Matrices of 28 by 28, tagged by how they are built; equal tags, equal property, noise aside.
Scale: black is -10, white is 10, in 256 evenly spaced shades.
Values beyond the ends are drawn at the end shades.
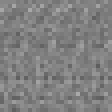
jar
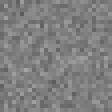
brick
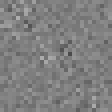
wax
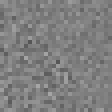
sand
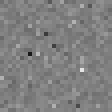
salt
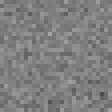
brick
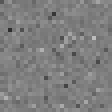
salt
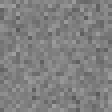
brick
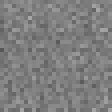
jar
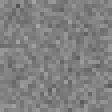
brick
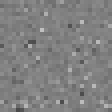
salt
